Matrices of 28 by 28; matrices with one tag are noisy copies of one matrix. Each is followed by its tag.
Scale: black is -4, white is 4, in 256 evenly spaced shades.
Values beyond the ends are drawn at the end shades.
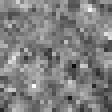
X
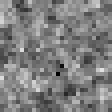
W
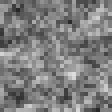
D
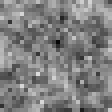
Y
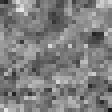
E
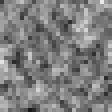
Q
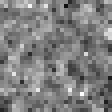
X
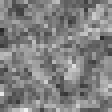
D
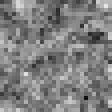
E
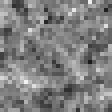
W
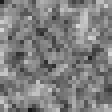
Q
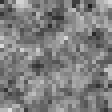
E
